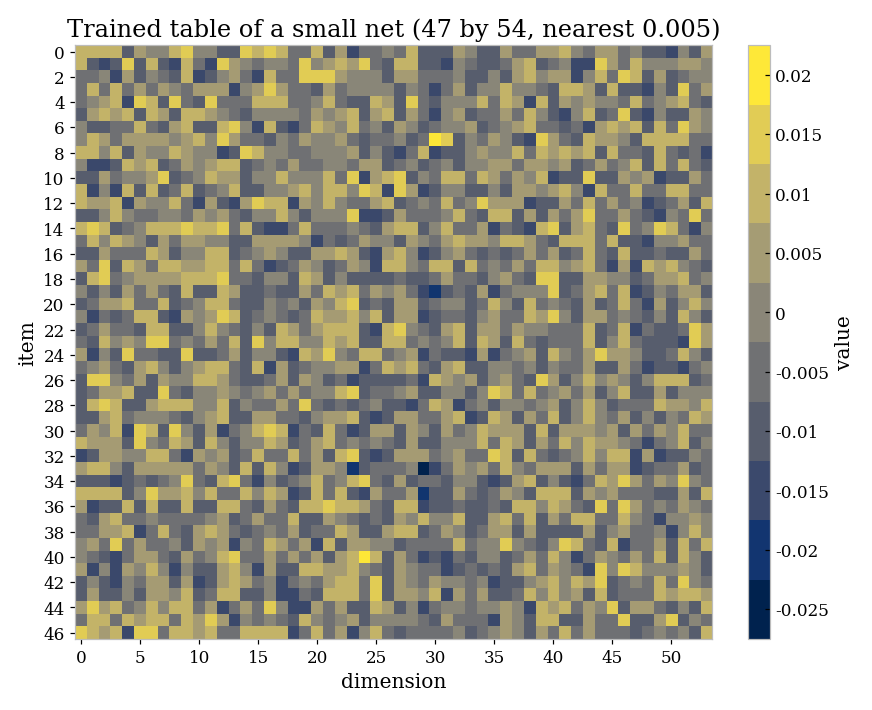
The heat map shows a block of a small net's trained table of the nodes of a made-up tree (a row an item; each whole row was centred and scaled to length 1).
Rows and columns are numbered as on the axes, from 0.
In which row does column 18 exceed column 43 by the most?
11
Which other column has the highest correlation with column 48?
30
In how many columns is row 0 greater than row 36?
26
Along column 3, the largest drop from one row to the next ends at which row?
40
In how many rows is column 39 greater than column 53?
20
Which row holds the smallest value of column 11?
1
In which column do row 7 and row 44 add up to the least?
38
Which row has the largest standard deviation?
14
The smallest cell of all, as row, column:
33, 29
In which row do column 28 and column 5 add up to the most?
4
